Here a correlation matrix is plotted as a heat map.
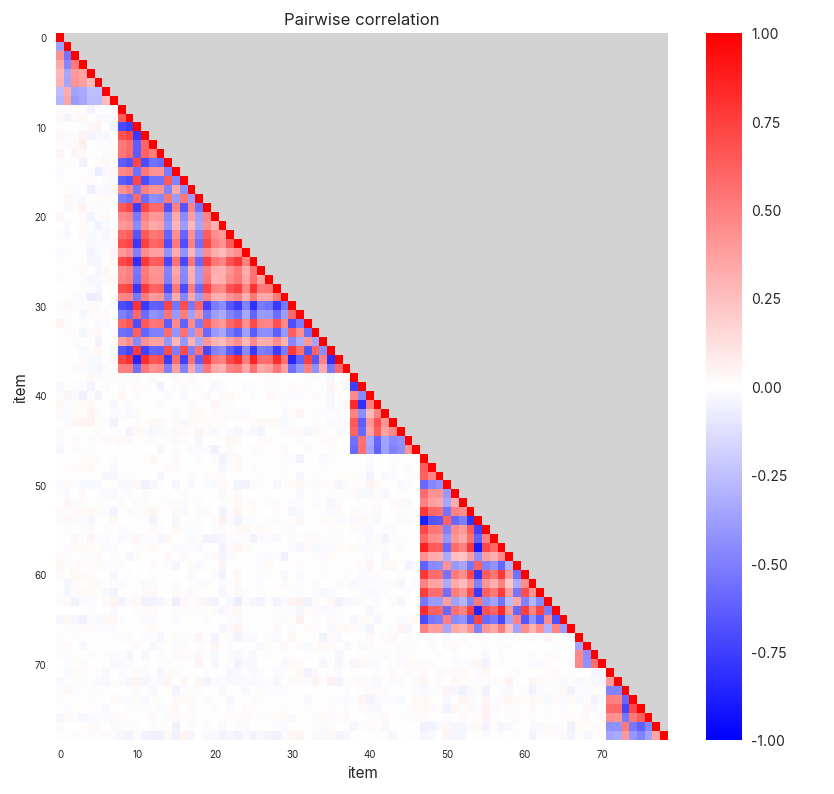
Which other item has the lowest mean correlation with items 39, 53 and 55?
54
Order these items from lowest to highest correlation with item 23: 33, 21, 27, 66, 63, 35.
35, 33, 63, 66, 21, 27
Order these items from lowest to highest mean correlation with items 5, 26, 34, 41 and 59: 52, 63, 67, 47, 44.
47, 52, 67, 63, 44
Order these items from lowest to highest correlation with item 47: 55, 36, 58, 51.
36, 58, 51, 55
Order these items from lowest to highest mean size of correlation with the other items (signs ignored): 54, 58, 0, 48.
0, 58, 48, 54
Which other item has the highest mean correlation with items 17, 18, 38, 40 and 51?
41
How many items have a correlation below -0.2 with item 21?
8
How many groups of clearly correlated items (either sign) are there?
6
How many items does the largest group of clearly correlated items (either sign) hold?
30
